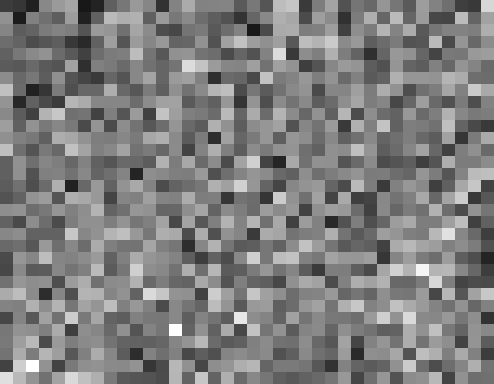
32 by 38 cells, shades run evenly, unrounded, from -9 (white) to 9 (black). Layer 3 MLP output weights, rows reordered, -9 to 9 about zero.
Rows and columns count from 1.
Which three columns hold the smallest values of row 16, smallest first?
19, 37, 28
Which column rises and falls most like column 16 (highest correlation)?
34
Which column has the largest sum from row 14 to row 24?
38
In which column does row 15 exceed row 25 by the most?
17
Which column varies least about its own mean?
10
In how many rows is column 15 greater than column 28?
16
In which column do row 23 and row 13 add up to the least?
33
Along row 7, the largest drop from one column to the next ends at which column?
21
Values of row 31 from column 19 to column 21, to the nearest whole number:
-3 -4 2
